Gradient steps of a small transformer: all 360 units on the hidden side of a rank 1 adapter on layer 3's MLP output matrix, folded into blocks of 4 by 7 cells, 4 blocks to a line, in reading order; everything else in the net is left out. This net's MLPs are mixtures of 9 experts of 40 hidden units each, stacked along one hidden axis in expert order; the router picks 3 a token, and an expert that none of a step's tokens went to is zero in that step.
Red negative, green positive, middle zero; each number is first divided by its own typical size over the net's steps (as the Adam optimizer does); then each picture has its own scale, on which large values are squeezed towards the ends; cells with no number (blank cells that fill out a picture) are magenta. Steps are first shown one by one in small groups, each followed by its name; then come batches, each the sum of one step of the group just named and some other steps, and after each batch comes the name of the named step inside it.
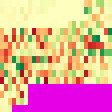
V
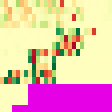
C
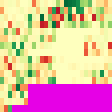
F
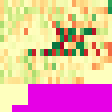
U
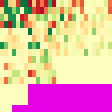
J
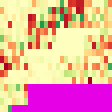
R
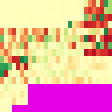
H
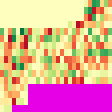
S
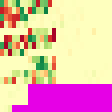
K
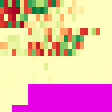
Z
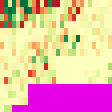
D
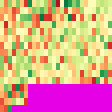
F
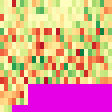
V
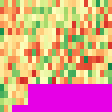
Z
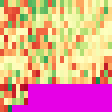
K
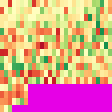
V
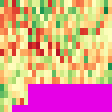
Z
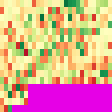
F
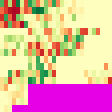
Z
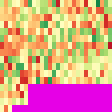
V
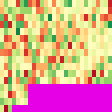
J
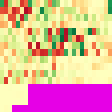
U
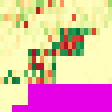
C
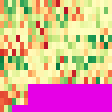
D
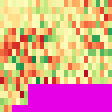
V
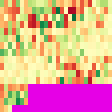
Z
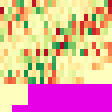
U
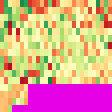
J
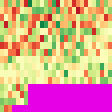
U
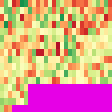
J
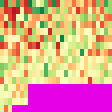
Z
